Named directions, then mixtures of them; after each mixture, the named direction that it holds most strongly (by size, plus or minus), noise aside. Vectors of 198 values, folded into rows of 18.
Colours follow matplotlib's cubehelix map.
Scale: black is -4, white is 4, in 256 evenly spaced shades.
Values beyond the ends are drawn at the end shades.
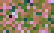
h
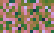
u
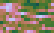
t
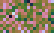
h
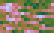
t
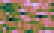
t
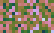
u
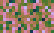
u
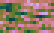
t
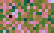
h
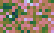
h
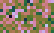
h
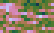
t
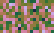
u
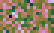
h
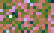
h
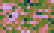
h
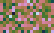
h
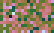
h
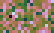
h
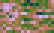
t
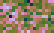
h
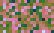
u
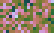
h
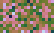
h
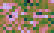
h
